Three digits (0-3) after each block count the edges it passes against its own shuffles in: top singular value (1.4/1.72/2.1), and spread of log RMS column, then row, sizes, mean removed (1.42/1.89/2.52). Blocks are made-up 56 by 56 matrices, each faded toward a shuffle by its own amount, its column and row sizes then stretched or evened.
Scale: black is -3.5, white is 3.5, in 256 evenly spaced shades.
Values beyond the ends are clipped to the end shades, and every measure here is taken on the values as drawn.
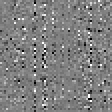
2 3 1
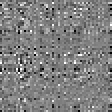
3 3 3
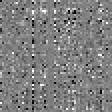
2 3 2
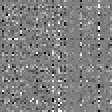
1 3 3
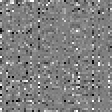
2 3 2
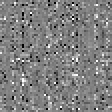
2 3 1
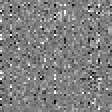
0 3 1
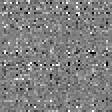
1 2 3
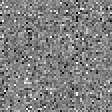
1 1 0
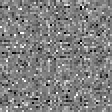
2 1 1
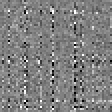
3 3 2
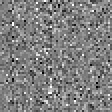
1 2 0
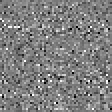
2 0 2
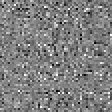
2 1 2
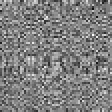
3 2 1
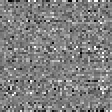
2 1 3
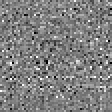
2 0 2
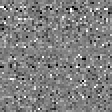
0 0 2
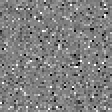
0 0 1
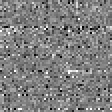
0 1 3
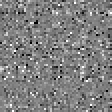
2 0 2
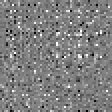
2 2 2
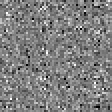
1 2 1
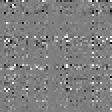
1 3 3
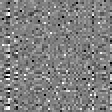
3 2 1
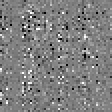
0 3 2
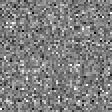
1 0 1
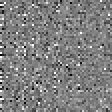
2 2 1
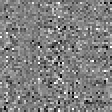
1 2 2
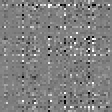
2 3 3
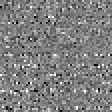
1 0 3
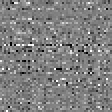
2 0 3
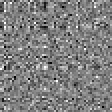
3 1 2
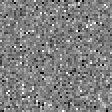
0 0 0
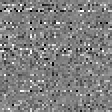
1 1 3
